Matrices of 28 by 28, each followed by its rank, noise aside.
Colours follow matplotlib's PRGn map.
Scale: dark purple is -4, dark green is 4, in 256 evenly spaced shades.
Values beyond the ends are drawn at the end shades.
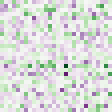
seven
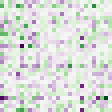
five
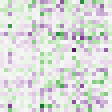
four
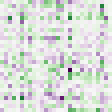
five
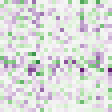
five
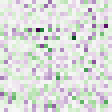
seven
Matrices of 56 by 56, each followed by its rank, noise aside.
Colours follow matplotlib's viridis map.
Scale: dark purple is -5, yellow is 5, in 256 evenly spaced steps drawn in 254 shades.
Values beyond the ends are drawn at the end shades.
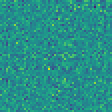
eight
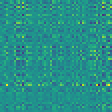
two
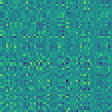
four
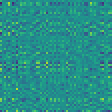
three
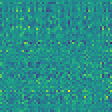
six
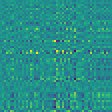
three
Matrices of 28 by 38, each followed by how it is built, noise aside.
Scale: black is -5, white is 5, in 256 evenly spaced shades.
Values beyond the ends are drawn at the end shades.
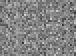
repeating rows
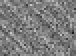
Toeplitz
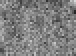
smooth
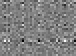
low rank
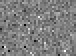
sparse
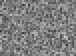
repeating rows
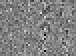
uneven columns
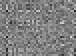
low rank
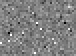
sparse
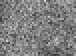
smooth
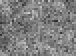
smooth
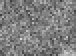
smooth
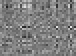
low rank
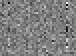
uneven columns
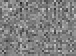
low rank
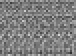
repeating columns
